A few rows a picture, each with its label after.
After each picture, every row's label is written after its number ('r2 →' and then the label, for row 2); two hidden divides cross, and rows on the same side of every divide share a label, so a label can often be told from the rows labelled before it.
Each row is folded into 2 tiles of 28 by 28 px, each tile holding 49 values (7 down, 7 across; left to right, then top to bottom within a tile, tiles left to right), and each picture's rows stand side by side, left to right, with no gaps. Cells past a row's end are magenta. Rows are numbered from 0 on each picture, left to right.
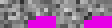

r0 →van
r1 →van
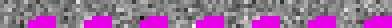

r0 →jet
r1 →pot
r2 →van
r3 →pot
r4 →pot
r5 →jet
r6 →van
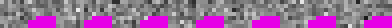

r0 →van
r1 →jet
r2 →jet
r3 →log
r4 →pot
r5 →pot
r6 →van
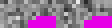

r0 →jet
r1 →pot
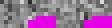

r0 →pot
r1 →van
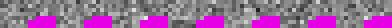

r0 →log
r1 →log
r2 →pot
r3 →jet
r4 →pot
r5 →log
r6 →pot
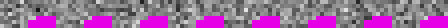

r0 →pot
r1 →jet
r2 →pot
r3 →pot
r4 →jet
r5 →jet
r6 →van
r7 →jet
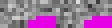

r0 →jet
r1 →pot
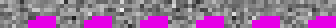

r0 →van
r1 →log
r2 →jet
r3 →pot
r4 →pot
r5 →pot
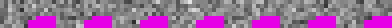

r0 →van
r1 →log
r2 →jet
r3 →pot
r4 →log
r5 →van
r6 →van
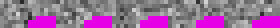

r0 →van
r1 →pot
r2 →pot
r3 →pot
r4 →log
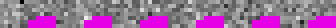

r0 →van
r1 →pot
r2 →log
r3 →pot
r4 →log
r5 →jet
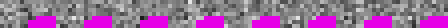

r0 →van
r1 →jet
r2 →van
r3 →pot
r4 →pot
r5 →jet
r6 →pot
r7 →jet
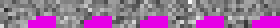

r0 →pot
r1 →van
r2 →log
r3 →pot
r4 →jet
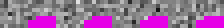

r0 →van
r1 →pot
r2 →jet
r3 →jet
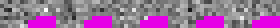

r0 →log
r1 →pot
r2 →jet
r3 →van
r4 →jet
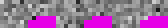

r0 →log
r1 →van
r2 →jet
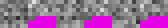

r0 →log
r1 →log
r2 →log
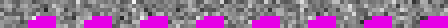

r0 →jet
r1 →pot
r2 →pot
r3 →pot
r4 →jet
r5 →pot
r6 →van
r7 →van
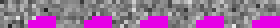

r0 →jet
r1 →log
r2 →pot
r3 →pot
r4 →pot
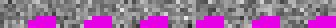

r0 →log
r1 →pot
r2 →van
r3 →jet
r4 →log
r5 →jet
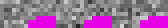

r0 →log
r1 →jet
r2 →pot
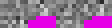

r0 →log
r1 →log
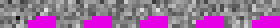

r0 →log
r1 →log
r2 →log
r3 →jet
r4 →log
